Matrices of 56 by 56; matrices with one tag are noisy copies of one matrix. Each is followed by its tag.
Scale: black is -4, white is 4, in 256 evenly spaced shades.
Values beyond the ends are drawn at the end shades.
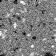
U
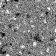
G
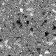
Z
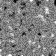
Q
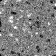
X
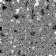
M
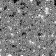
Q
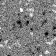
Z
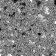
Q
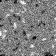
U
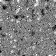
M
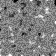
Q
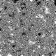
Q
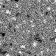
G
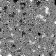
Q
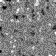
M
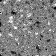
X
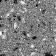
U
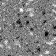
Z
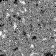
U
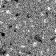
G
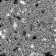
U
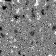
M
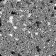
X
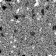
M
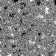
Q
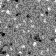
G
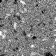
U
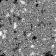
U
